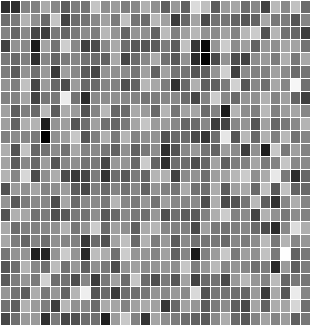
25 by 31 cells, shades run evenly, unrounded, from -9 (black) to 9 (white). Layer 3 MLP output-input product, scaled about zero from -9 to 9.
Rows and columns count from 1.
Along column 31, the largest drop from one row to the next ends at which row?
3
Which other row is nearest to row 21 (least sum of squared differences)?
15
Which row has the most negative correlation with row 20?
23
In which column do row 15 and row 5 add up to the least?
21
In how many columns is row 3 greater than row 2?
20
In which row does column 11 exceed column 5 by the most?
11
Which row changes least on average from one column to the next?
17
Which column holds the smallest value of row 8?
9
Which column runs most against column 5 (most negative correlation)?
13
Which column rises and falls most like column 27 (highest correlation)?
2
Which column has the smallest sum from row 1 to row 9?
4
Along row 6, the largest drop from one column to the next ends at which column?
24
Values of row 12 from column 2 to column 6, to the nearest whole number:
-3 5 -2 -1 1
